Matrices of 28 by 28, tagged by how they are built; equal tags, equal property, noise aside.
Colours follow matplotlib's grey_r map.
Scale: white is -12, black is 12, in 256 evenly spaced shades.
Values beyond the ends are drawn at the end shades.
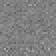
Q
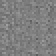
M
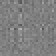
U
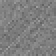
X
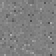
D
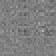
U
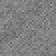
X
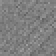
X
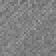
X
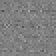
Q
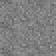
M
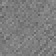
X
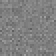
U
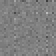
U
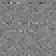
Q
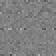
Q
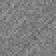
X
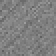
X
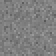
M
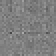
U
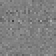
Q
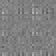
U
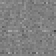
Q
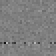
Q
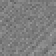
X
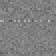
Q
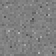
D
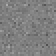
Q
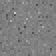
D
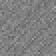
X
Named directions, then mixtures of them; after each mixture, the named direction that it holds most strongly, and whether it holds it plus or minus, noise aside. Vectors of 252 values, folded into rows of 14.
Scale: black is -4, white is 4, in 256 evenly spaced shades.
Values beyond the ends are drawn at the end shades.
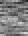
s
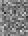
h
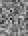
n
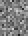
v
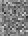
h, plus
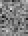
n, plus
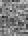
s, minus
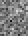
v, plus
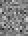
v, minus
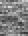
s, minus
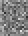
h, plus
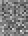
h, plus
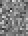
n, minus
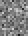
v, plus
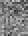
v, minus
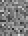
v, minus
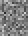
h, plus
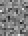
v, minus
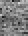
s, minus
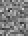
v, minus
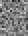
n, plus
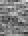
s, minus
